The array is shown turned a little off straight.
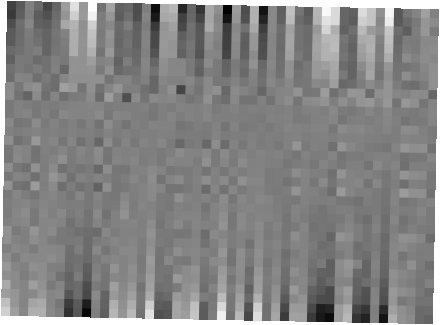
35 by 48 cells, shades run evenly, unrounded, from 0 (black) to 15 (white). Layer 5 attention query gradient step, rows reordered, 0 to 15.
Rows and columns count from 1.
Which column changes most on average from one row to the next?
45
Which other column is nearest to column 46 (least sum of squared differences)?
24
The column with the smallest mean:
20
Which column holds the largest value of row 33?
25
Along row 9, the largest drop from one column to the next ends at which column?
38
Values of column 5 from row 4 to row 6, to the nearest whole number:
6 6 6
